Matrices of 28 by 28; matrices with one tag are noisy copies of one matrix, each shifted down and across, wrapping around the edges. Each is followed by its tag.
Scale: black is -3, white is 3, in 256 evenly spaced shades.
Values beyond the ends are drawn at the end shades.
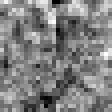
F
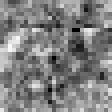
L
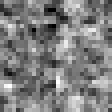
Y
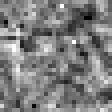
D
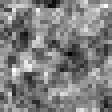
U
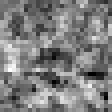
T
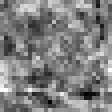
T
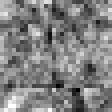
L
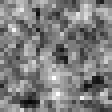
T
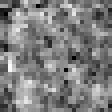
Y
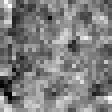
F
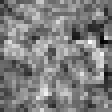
F
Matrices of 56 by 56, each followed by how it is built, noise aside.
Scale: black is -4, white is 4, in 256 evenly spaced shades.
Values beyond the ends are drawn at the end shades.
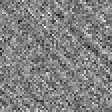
Toeplitz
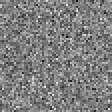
noise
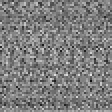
repeating columns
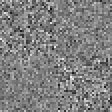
block diagonal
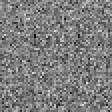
repeating columns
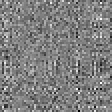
low rank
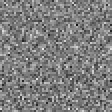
repeating columns
